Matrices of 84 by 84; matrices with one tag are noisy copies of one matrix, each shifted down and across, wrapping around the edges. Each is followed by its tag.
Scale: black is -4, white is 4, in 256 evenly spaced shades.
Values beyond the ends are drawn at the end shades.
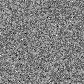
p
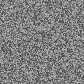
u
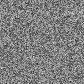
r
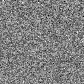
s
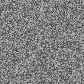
p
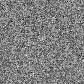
u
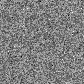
s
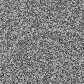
p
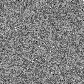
p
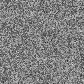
r
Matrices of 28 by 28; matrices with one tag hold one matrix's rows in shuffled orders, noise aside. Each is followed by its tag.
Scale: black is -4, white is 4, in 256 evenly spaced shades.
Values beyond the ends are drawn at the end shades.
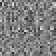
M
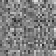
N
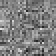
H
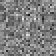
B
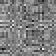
H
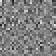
M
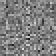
B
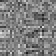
H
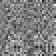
N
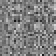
N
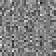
M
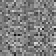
N
